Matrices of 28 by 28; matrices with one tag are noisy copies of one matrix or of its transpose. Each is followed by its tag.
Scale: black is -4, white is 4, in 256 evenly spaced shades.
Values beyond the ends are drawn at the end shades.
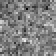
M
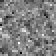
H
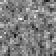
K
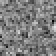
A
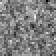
K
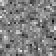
A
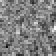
A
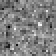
M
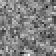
A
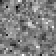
H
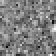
A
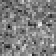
M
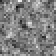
H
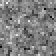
K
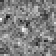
H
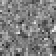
A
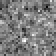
M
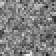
A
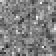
A
